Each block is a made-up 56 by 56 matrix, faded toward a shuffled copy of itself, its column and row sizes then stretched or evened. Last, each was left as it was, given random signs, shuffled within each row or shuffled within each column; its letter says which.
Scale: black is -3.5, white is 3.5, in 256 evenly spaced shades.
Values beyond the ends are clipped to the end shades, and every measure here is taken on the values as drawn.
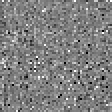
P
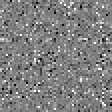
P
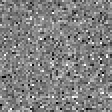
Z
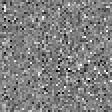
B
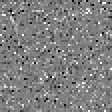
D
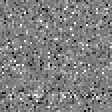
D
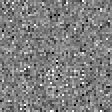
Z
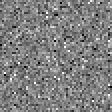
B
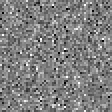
B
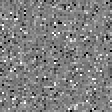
B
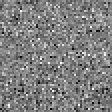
D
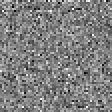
D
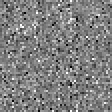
B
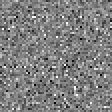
D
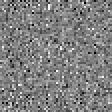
P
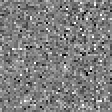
Z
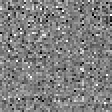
P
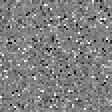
D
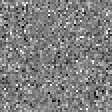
B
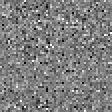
Z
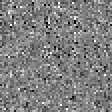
Z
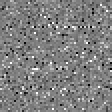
D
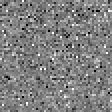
D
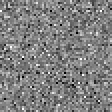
D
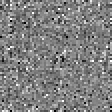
Z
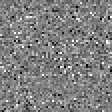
D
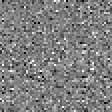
P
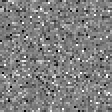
D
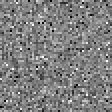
Z
